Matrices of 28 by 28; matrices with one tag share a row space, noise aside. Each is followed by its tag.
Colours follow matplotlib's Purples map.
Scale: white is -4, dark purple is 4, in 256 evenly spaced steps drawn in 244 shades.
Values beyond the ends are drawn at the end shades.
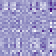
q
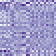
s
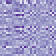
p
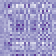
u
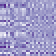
s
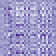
u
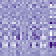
q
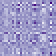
q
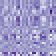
q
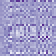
u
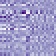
s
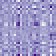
q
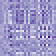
u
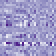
p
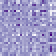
q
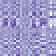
q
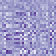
p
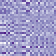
s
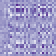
u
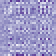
u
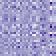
q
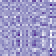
q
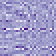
p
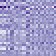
s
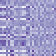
s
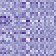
s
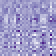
q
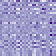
q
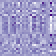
q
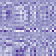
p
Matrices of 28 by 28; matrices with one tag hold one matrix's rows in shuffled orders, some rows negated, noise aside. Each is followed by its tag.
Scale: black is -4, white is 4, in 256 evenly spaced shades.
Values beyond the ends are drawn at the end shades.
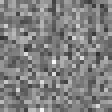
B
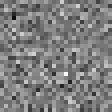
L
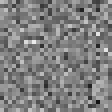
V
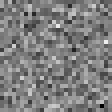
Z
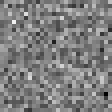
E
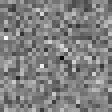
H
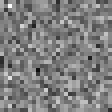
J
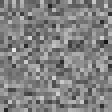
E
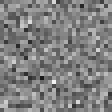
B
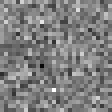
B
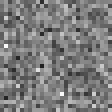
H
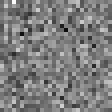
L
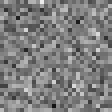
B
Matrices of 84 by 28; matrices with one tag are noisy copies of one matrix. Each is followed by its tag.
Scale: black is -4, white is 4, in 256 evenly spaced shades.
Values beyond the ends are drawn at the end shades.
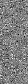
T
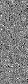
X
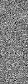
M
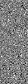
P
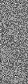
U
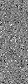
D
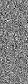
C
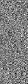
P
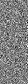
C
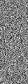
D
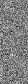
T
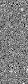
X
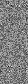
X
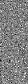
U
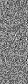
C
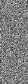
U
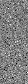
M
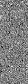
X
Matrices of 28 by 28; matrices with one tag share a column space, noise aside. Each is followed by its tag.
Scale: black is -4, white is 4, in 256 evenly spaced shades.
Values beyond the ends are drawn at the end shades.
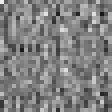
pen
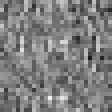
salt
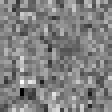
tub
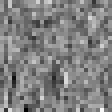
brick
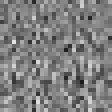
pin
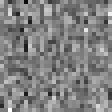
pen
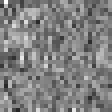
salt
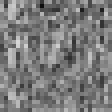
salt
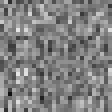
pen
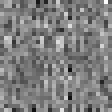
brick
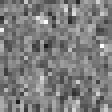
pen
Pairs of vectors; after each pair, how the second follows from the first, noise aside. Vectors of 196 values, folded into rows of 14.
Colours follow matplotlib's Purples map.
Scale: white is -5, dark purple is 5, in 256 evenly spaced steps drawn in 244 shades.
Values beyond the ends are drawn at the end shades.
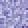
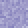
negated, shrunk.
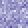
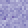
reversed, negated, shrunk.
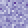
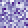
wrapped around, scaled up.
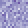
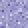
wrapped around, partly zeroed.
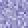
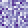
wrapped around, scaled up.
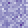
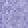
reversed, negated, shrunk.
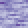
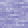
negated, shrunk.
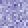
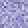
shuffled.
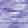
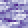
wrapped around, scaled up.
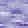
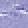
wrapped around, negated, partly zeroed.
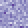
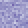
reversed, negated, shrunk.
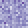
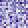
reversed, negated, scaled up.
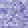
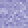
negated, shrunk.
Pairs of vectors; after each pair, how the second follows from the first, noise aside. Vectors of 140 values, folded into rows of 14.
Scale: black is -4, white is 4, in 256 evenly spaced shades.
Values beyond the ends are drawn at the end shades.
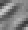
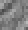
negated, shrunk.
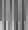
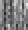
reversed.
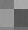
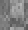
wrapped around, negated, shrunk.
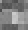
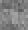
shrunk.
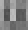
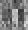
reversed.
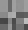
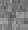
negated, shrunk.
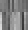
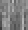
negated, shrunk.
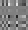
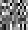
reversed, scaled up.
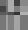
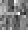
negated.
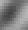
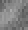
negated, shrunk.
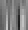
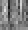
reversed.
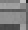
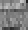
partly zeroed.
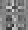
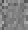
wrapped around, negated, shrunk.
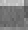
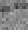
wrapped around, negated, shrunk.
